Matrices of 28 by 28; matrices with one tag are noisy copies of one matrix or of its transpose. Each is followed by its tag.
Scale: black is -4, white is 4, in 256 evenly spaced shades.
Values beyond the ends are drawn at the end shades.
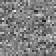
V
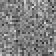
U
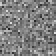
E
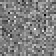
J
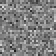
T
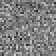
J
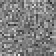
U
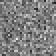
J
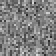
V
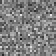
J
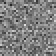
T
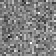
J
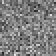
J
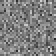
T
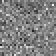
J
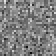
E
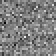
J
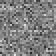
T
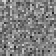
E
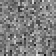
V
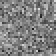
U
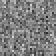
E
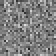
T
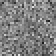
U
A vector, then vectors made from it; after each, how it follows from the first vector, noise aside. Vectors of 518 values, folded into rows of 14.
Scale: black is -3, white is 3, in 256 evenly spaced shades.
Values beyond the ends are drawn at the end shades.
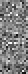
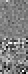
partly zeroed.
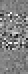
partly zeroed.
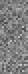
wrapped around, shrunk.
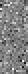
wrapped around, partly zeroed.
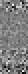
partly zeroed.
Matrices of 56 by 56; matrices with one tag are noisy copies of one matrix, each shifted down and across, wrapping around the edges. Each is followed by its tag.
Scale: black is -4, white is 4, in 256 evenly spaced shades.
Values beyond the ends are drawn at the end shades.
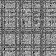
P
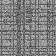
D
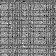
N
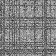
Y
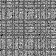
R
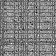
N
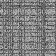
N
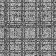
P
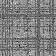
Y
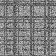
P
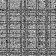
P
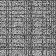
N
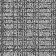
N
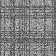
Y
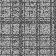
P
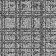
P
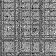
P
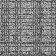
N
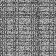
N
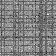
D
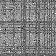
Y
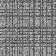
R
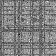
P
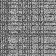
N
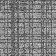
D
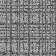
R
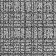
R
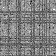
Y
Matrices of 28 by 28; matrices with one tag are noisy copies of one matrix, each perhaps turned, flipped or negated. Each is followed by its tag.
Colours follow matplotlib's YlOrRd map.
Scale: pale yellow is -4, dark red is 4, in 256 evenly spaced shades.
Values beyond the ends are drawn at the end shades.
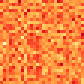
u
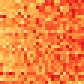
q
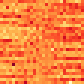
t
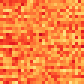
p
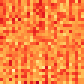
p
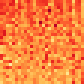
q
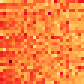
q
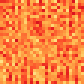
p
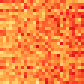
q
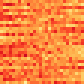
t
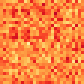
u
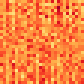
p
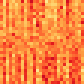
t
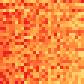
q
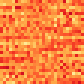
p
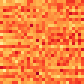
p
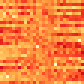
t
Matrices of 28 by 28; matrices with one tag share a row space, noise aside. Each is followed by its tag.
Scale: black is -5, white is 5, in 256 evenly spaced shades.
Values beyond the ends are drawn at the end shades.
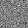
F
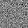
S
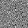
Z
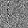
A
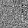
S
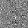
Z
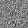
Z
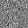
A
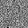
A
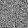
Z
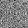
F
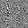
A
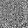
S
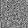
A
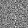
Z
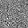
A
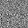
A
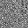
S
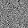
A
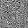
A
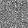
Z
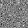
F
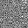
S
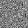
S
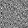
F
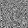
F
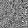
S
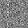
A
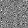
F
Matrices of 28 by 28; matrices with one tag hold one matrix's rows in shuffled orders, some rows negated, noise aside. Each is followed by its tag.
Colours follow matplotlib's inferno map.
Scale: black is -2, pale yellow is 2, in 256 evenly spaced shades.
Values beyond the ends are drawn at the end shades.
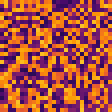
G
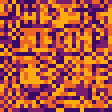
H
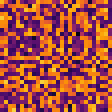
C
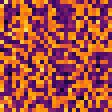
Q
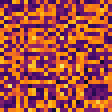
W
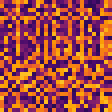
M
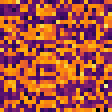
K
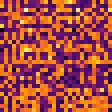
H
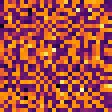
M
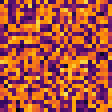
C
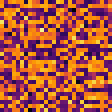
W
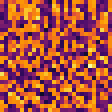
C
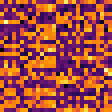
K
